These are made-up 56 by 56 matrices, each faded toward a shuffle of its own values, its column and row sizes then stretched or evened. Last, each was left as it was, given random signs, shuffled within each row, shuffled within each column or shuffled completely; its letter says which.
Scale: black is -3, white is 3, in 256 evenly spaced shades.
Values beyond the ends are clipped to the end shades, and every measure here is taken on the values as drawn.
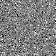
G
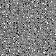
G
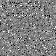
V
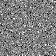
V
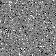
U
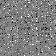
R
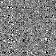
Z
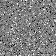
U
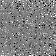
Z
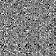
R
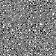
R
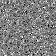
U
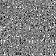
R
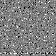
V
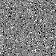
G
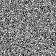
U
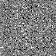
Z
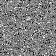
U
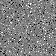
U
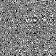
R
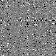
R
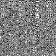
R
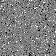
U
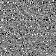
V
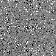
Z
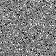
U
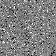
G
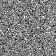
U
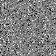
G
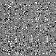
R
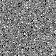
U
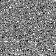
V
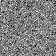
U
